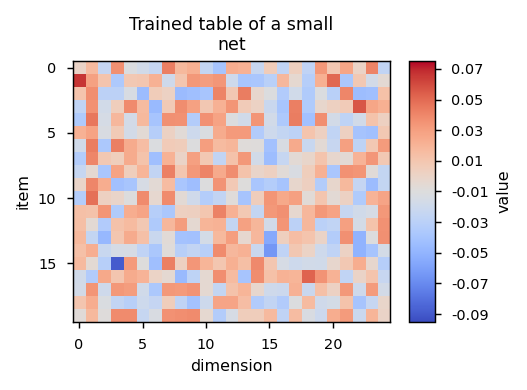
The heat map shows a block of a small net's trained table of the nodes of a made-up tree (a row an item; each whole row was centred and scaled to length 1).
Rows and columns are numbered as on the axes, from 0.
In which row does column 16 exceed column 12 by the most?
12
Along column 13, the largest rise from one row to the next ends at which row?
2
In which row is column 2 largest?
11
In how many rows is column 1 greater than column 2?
18
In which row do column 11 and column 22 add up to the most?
3
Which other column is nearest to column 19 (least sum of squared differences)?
5
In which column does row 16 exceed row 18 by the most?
14
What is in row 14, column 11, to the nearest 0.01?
0.04
